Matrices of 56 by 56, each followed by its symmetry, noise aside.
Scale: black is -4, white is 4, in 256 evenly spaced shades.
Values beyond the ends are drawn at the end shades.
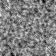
same after a half turn.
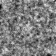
symmetric across the other diagonal.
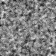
same after a half turn.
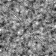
same after a half turn.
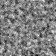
antisymmetric.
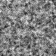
no symmetry.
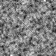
same after a half turn.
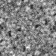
same after a half turn.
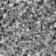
antisymmetric.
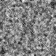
same after a half turn.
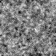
no symmetry.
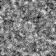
symmetric across the other diagonal.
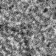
symmetric across the other diagonal.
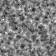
same after a half turn.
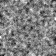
same after a half turn.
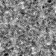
same after a half turn.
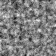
antisymmetric.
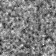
no symmetry.
